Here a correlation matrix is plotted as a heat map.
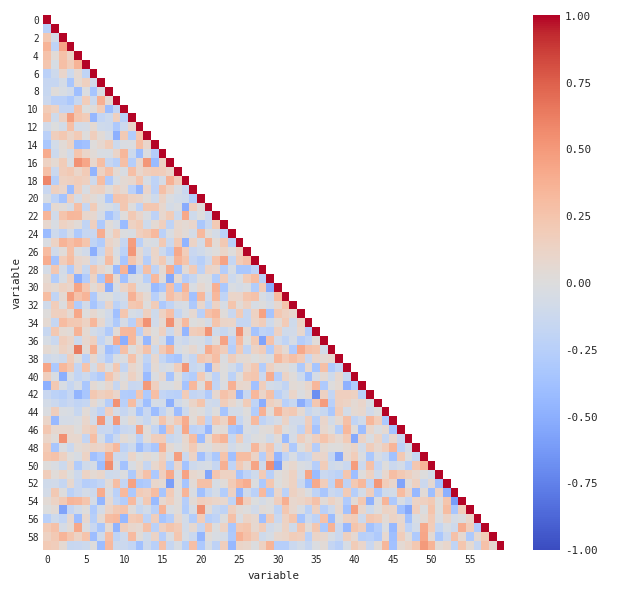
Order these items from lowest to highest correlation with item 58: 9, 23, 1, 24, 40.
24, 9, 23, 40, 1
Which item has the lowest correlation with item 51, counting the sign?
21
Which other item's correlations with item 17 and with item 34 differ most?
6
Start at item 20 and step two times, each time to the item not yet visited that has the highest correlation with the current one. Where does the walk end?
40
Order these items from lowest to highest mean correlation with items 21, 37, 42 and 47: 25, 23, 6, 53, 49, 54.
49, 54, 53, 25, 23, 6
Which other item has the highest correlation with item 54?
25
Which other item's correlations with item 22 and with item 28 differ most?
11
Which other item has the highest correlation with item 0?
18
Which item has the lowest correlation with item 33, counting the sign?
43
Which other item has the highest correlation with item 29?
50
